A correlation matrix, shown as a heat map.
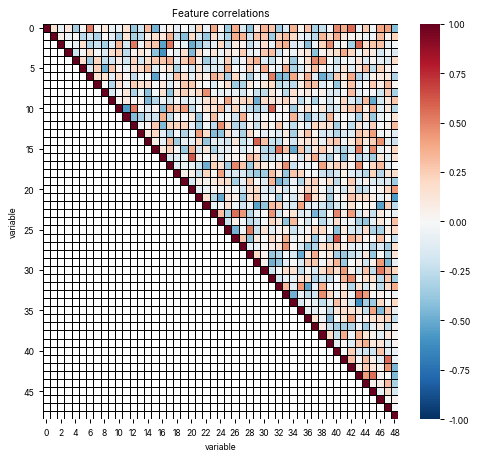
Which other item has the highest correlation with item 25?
28
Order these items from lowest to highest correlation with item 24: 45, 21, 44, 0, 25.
21, 44, 25, 45, 0
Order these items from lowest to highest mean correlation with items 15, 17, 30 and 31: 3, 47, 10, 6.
6, 3, 47, 10
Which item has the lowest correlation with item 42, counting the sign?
48
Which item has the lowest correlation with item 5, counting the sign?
8
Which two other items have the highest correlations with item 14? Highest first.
29, 46
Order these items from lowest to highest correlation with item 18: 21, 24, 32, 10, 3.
21, 3, 32, 10, 24
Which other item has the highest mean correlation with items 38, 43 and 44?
33
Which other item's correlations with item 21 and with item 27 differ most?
36
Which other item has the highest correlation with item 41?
47
